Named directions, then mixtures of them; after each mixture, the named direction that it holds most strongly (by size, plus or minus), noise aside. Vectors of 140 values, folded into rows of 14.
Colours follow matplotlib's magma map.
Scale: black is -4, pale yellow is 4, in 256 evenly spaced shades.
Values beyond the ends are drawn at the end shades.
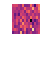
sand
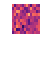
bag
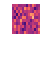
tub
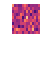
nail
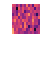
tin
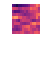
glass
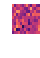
bag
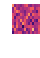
bag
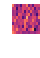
tin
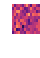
bag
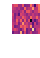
sand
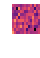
tin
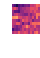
glass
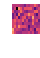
tin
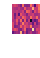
sand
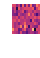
tin
